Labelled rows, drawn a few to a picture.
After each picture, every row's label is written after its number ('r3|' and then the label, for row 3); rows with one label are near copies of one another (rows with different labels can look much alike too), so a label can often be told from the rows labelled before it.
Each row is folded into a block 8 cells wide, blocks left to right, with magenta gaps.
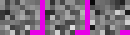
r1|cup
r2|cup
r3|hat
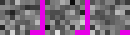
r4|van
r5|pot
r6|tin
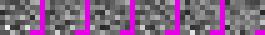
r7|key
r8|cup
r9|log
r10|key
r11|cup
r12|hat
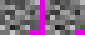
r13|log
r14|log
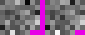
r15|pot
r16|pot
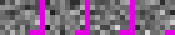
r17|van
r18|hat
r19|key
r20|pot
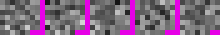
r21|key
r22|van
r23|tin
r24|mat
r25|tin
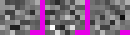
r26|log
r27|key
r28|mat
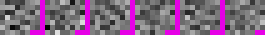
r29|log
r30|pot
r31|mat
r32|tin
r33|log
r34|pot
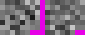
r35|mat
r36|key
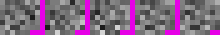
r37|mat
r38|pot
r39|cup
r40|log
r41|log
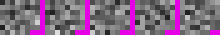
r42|van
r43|cup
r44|tin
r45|mat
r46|log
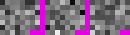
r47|hat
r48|pot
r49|tin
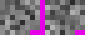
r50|mat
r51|tin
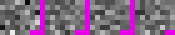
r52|pot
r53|key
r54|log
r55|cup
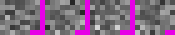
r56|log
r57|pot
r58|key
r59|tin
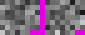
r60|tin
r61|pot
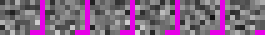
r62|van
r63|cup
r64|hat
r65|tin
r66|mat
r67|log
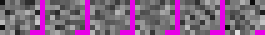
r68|hat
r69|log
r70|tin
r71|tin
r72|mat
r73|pot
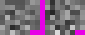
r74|log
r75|cup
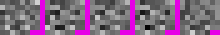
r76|key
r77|log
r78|log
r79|log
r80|cup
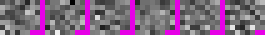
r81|tin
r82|pot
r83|log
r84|hat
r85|key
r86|key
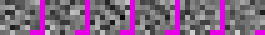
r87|log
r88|tin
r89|mat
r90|mat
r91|cup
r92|pot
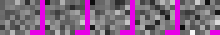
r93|pot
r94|van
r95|hat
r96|mat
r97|pot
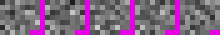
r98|van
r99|tin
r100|key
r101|tin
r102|mat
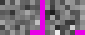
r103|van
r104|cup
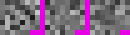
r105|mat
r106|hat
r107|tin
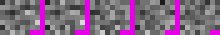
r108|van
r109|van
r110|cup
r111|pot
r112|tin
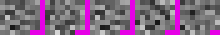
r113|log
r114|cup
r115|log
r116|mat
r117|van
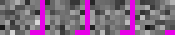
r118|pot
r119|hat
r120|hat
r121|log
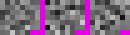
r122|cup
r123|van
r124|mat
